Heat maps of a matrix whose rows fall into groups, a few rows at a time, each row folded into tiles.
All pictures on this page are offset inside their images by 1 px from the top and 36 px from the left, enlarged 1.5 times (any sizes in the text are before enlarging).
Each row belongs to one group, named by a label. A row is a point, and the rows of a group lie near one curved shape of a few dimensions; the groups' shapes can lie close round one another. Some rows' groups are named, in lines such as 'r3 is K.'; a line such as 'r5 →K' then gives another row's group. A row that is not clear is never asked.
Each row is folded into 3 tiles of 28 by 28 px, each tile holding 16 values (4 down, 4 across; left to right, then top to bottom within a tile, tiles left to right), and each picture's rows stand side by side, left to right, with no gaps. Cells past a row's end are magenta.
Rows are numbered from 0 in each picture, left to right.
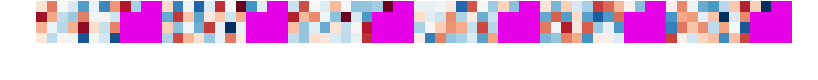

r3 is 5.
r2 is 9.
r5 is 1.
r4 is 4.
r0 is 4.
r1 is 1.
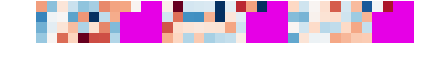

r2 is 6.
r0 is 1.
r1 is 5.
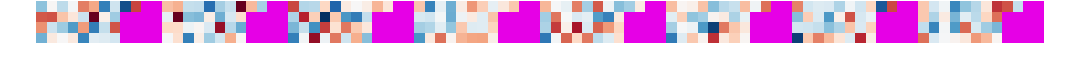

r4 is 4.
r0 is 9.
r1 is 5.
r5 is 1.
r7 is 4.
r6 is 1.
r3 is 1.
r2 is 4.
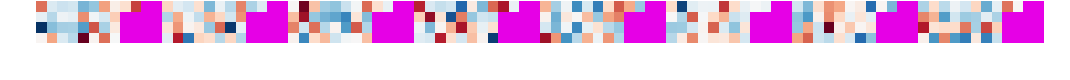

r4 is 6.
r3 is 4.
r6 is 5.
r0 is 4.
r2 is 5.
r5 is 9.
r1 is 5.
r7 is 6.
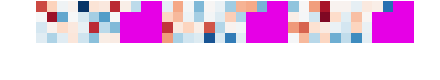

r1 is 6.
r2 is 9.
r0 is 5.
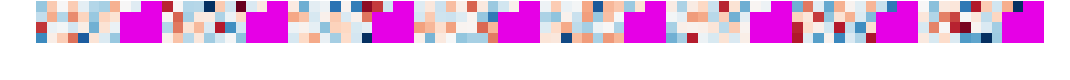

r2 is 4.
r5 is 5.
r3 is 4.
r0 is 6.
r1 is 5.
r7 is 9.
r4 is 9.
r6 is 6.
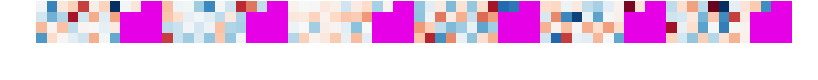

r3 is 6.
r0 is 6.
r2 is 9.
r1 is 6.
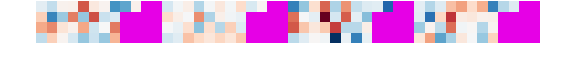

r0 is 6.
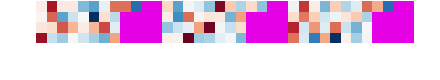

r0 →5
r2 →6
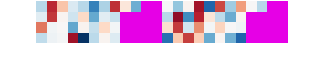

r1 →4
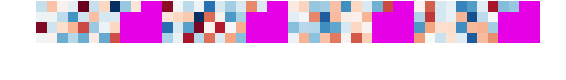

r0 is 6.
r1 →4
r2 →9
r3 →1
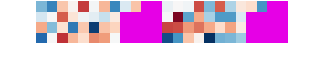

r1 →4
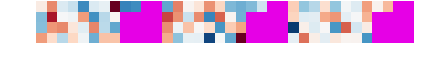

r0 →1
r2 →4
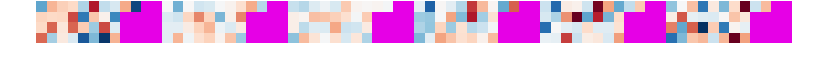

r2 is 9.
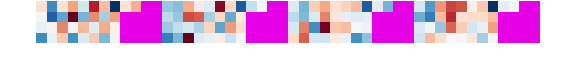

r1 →5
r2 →5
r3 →5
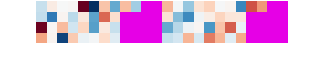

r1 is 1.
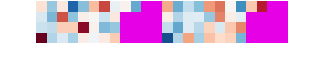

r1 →1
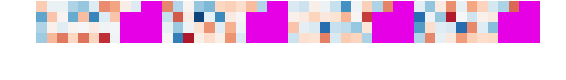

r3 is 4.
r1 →4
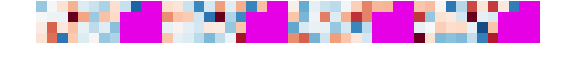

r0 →9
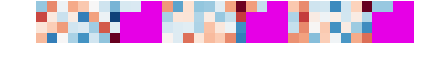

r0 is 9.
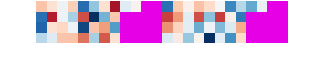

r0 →1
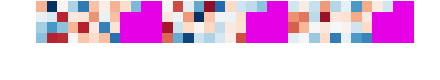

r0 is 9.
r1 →6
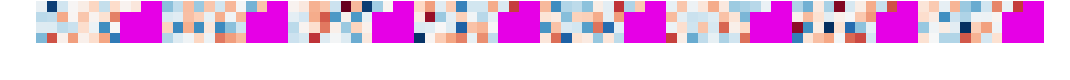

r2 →5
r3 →1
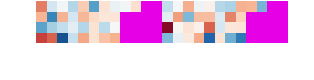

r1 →6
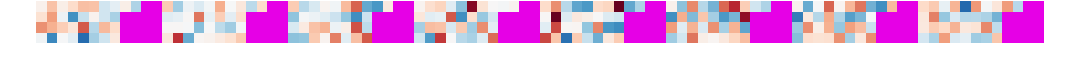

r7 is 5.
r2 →4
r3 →5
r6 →4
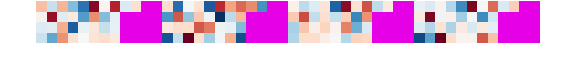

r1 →4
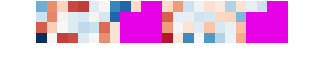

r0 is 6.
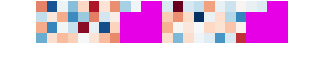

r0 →1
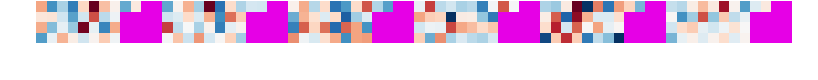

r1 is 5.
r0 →1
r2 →1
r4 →4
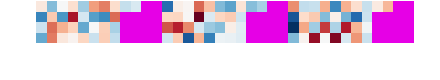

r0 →4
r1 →9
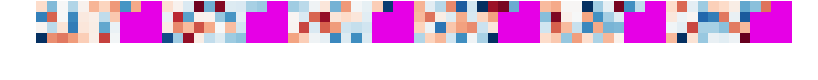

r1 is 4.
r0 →1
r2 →9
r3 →4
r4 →1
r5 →9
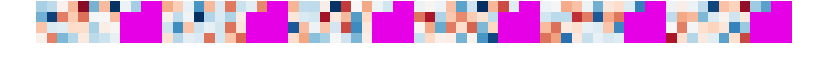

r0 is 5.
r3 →4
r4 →9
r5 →1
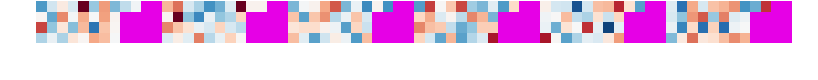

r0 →5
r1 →5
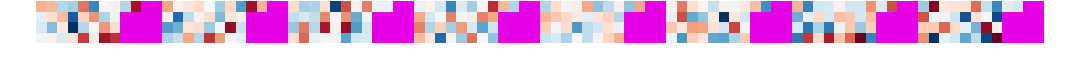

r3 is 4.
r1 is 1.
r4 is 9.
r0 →9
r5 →5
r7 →9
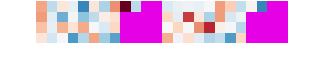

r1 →9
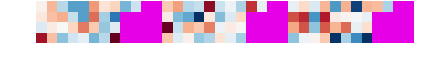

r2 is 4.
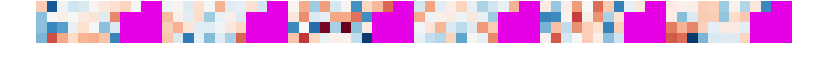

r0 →9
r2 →4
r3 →9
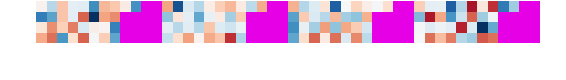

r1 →1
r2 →4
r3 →1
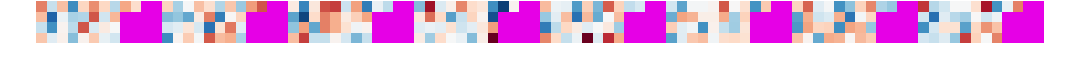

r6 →1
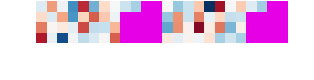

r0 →6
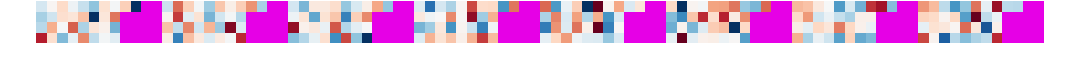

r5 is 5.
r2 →6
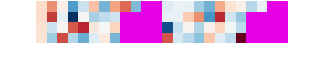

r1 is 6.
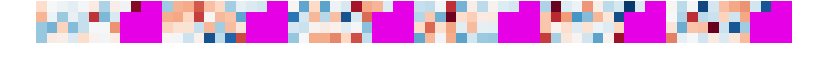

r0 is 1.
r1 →9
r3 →4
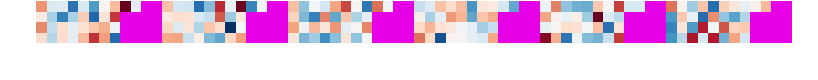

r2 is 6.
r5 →4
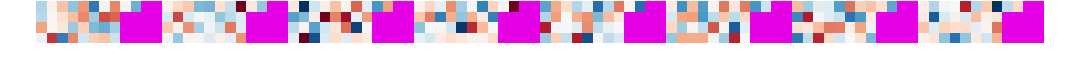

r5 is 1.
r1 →5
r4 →6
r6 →4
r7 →6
